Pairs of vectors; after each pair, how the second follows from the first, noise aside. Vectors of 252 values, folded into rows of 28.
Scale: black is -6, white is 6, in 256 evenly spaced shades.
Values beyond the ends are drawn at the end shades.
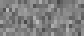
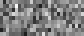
reversed, scaled up.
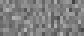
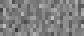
wrapped around.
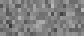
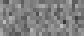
shuffled.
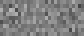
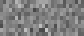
wrapped around, negated.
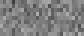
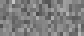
sign-scrambled.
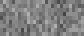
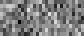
reversed, scaled up.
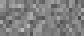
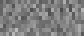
shuffled.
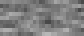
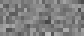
sign-scrambled.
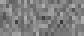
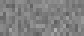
wrapped around, negated, shrunk.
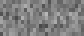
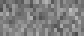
wrapped around, negated.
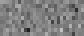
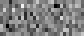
reversed, scaled up.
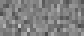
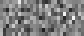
wrapped around, scaled up.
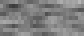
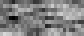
wrapped around, scaled up.
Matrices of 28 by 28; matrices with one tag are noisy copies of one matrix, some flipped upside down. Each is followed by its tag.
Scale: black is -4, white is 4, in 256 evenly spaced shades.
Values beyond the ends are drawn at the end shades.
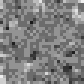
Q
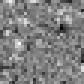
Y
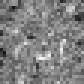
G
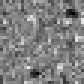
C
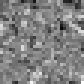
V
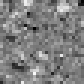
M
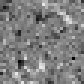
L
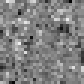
Y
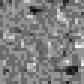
C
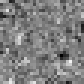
Y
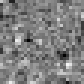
Y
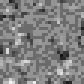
Y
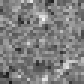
L
